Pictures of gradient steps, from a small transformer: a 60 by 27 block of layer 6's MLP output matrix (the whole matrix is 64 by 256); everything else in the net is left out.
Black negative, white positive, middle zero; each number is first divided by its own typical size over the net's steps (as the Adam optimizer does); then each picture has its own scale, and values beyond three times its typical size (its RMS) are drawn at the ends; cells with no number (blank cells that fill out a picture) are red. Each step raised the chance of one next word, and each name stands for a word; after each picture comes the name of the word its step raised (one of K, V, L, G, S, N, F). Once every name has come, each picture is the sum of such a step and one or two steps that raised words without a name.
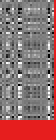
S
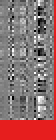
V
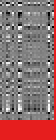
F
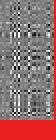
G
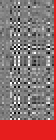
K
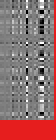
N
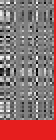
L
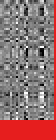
V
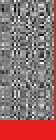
S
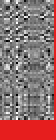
V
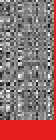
G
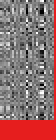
S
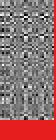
K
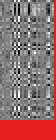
S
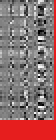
V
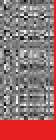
V
